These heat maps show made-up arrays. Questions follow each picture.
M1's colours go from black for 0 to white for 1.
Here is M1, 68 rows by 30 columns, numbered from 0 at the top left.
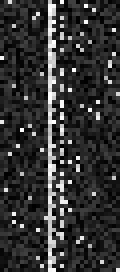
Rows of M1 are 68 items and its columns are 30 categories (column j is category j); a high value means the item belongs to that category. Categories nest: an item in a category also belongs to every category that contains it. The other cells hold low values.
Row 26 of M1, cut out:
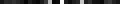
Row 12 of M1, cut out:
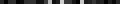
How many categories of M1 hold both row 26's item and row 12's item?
3
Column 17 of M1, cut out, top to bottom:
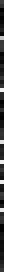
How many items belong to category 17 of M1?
6
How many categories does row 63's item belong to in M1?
2
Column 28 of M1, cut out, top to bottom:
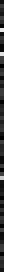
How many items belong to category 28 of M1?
3
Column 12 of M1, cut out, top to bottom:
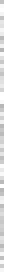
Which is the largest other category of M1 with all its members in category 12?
15
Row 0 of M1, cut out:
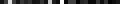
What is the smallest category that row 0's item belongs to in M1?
2
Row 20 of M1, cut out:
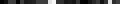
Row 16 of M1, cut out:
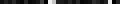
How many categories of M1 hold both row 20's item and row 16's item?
3
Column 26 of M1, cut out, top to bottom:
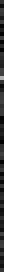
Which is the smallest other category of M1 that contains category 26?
13
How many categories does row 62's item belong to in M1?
1
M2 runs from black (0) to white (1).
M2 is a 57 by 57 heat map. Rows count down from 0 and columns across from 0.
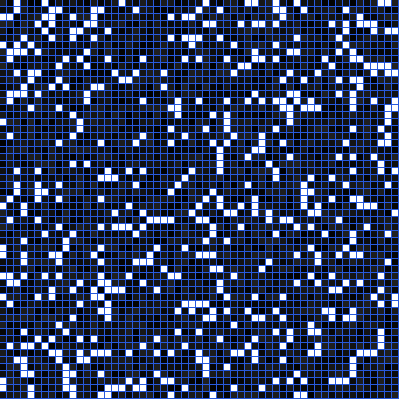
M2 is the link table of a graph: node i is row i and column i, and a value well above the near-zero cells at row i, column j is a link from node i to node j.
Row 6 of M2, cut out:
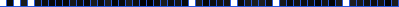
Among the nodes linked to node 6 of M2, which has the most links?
node 39
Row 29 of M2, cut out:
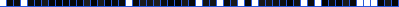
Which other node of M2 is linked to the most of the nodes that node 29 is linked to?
node 50
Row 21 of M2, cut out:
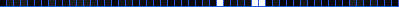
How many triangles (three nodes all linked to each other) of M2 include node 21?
0
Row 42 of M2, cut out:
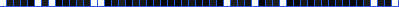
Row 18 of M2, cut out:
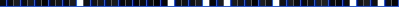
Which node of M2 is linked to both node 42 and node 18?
node 32
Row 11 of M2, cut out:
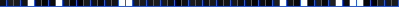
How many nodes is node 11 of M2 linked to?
9
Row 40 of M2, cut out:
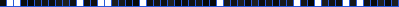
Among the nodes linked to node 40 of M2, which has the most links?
node 14
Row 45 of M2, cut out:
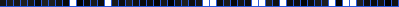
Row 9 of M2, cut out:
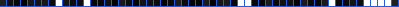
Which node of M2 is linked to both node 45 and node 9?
node 47
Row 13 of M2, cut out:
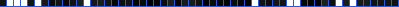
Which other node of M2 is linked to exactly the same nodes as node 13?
node 7
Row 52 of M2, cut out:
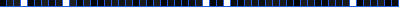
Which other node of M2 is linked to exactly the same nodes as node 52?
node 34
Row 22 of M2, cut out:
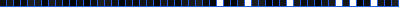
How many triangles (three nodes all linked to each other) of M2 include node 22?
4
